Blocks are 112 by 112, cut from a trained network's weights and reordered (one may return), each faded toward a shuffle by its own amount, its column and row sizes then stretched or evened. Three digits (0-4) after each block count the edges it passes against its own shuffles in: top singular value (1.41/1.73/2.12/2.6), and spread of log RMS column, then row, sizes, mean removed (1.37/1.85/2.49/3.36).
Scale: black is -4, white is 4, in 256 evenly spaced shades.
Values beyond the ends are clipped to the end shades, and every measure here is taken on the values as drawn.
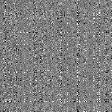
2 4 3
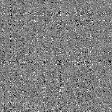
0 3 3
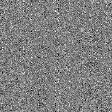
0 3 1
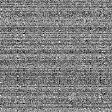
4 3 0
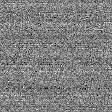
2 0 2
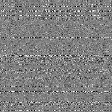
4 0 4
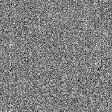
1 2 0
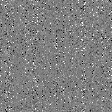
0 3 0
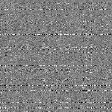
3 1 4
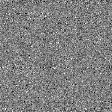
0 1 2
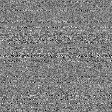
0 0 4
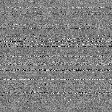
1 0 4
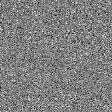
1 1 2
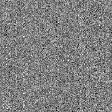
1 2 0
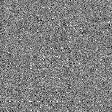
0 1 2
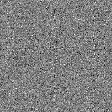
1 1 0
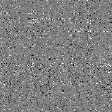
0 2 3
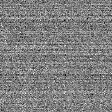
3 2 1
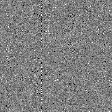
1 2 1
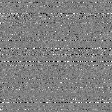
2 0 4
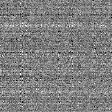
3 3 2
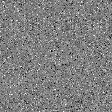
2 0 0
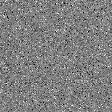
1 0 1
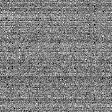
3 3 0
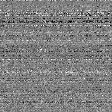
3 1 4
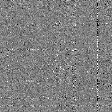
2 2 2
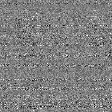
0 2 4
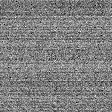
3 1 0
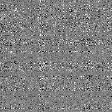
0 3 4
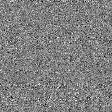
0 0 3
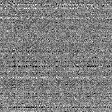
3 2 3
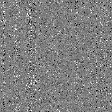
1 3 0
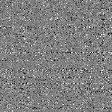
2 1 3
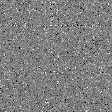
0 1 1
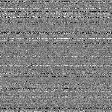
3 1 4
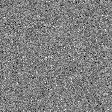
0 0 1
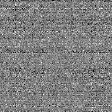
2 3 3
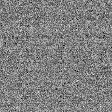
0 2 0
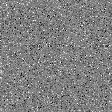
1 0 0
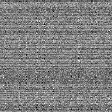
4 3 1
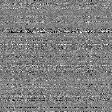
2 2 4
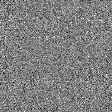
0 1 2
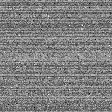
4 0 0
